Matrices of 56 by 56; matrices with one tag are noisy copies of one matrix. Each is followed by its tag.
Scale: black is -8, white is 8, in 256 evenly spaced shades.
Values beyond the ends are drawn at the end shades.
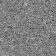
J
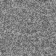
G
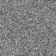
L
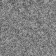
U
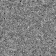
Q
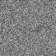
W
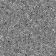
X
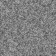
Q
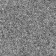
L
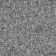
W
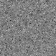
X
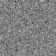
X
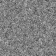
J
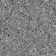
U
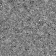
U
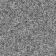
X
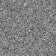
J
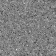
L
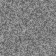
X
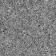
U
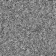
W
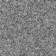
L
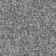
L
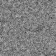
W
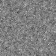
J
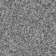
Q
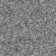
X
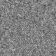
Q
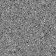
Q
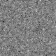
W
